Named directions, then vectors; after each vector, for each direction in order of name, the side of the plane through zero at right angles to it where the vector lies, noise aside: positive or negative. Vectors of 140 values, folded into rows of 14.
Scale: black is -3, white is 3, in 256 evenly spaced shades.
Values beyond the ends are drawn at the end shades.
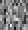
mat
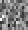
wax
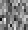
negative, negative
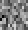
negative, negative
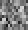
negative, negative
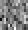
negative, negative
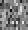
negative, positive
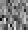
negative, negative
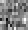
negative, negative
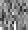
negative, negative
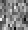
positive, positive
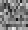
negative, positive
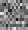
negative, positive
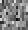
negative, positive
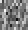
negative, positive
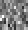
positive, positive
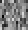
positive, negative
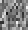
negative, positive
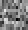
negative, positive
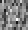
positive, negative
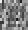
negative, positive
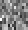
positive, positive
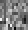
positive, positive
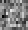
positive, negative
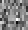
positive, negative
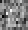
positive, negative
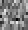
negative, positive
